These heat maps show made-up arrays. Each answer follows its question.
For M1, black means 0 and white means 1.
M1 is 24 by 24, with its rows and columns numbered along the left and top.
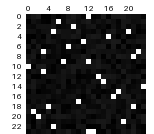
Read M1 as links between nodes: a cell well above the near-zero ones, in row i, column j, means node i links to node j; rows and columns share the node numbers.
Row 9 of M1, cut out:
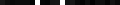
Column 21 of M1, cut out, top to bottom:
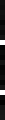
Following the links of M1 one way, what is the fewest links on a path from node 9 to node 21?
7
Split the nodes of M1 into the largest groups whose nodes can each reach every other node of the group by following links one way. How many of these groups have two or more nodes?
3
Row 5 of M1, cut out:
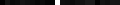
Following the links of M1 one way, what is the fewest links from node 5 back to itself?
3
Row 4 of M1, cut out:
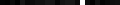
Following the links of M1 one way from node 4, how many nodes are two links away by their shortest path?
1
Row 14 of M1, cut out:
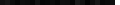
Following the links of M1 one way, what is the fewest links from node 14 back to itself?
3
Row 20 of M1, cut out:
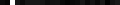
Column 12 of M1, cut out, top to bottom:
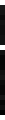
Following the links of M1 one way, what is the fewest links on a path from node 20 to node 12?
3
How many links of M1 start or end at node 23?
3
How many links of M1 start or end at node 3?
4
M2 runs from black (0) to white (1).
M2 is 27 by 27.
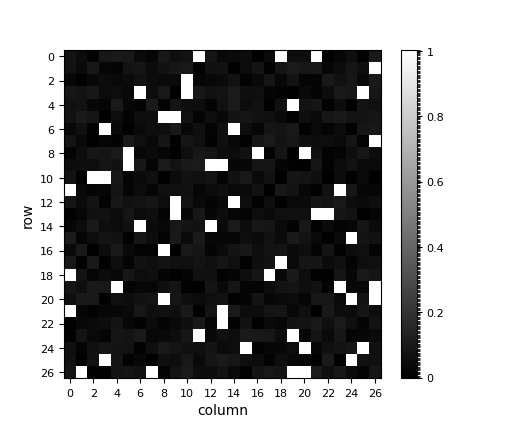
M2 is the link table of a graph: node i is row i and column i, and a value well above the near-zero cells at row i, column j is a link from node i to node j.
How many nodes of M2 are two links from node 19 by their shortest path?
4
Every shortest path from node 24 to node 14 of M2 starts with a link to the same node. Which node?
node 25
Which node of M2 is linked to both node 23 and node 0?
node 11
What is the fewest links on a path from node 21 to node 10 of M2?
7
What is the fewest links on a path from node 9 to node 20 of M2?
3
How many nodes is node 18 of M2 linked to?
2
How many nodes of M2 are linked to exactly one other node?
8
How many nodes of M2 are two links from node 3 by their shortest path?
3
